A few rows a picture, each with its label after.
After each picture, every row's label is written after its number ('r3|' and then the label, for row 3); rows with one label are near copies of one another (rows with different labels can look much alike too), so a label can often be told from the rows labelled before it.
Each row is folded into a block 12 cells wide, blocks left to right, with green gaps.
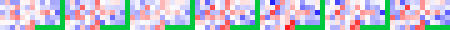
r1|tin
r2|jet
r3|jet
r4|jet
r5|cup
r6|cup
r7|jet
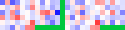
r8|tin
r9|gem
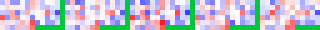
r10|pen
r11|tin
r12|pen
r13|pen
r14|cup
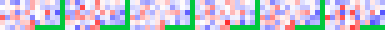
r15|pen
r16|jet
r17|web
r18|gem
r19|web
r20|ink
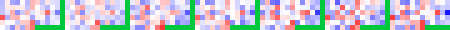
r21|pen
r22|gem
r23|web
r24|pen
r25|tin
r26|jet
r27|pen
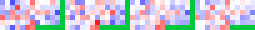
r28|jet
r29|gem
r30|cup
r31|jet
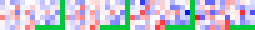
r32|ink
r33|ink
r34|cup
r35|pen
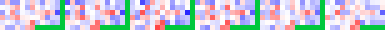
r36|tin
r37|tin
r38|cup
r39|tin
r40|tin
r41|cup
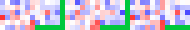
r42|pen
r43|cup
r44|pen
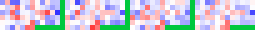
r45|tin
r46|cup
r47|jet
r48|cup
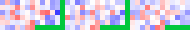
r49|tin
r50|ink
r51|jet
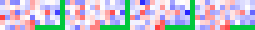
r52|pen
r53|tin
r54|cup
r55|web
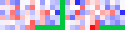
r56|tin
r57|cup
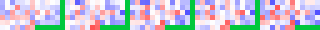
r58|jet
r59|cup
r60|tin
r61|tin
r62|jet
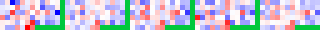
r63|cup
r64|gem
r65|tin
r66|pen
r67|tin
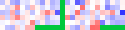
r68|tin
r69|cup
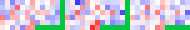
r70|jet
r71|cup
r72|ink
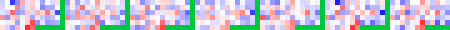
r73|cup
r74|jet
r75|web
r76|tin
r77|pen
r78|cup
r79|gem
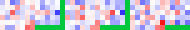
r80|cup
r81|tin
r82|gem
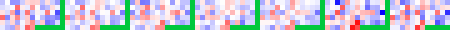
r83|ink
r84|ink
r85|tin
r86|gem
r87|jet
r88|cup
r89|ink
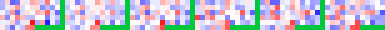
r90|gem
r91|gem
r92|gem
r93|pen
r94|tin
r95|web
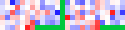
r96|cup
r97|pen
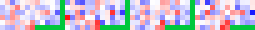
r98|web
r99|pen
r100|gem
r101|cup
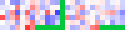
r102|ink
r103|web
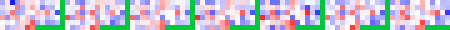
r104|cup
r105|ink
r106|pen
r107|pen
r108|pen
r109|ink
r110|tin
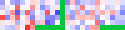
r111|ink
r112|jet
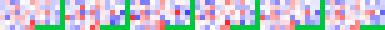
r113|gem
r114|ink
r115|pen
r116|gem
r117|pen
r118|tin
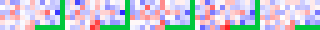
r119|tin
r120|cup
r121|jet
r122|web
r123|web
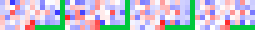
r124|cup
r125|pen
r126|gem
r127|gem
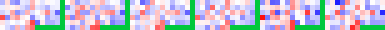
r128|pen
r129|web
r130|cup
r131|jet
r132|pen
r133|cup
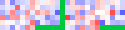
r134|jet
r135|pen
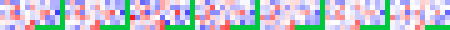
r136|tin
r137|tin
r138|pen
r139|web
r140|web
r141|tin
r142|ink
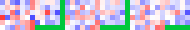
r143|pen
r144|jet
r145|web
